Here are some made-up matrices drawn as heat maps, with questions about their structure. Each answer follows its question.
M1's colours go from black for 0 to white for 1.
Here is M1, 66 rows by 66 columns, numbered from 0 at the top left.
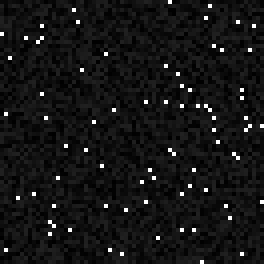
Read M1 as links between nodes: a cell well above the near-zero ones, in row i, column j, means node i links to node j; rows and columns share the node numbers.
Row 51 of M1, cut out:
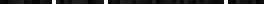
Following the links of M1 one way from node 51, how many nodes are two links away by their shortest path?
2
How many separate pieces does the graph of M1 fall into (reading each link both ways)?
11
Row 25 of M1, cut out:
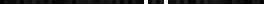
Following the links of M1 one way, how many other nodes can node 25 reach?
3
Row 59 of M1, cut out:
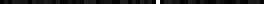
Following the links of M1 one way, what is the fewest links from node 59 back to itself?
2
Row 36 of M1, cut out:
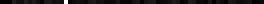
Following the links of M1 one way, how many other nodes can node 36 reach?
3
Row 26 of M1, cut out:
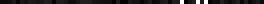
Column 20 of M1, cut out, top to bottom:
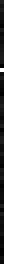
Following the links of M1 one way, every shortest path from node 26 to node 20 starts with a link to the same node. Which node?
node 45
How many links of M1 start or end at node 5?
2
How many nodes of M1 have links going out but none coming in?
6
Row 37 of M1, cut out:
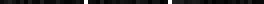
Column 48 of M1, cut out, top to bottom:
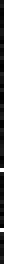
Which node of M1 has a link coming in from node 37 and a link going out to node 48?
node 42
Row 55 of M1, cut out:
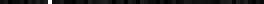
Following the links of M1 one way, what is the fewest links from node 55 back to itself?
2
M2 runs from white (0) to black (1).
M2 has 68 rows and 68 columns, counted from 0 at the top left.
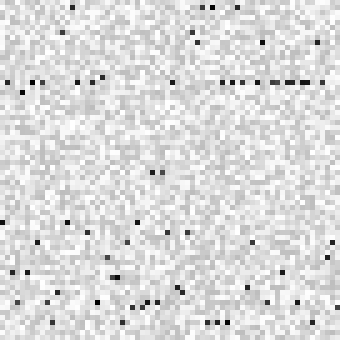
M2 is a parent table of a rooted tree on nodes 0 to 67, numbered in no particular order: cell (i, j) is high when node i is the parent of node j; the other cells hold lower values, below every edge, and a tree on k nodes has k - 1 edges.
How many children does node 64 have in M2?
6
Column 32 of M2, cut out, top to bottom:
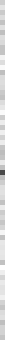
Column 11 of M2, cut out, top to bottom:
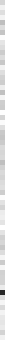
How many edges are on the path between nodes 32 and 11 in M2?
4
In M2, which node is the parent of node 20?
15
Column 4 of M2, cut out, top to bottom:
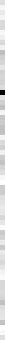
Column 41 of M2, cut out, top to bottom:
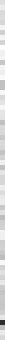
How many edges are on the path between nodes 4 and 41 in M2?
4
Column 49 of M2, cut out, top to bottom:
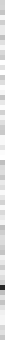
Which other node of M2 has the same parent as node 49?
35
